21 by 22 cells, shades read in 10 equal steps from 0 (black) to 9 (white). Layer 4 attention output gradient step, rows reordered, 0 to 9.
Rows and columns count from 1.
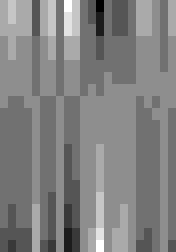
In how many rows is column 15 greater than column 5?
1
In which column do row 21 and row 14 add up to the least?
9
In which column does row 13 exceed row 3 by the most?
13
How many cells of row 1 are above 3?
17
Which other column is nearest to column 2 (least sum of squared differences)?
7
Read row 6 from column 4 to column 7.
5 4 5 5
